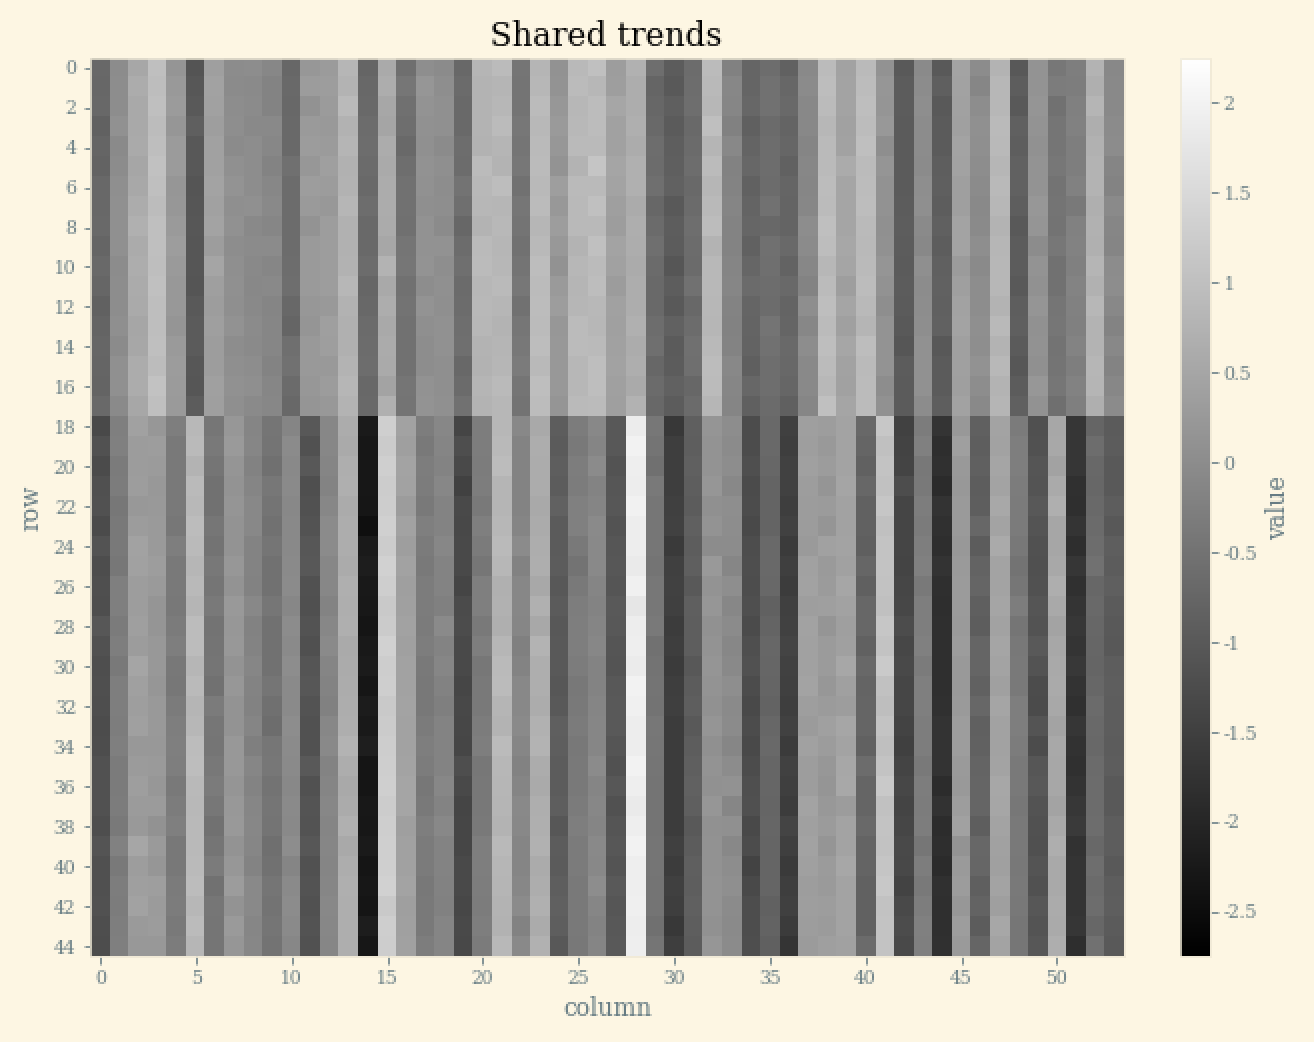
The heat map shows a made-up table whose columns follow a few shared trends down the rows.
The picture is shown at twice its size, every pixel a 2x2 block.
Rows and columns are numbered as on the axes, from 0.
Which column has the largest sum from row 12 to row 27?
28
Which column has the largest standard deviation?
5
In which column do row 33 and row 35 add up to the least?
14
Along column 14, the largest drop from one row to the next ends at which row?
18
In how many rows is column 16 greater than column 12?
27
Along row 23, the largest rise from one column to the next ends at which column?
15
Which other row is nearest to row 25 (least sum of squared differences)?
37
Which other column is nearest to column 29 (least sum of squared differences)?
48
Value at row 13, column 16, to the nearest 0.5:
-0.5
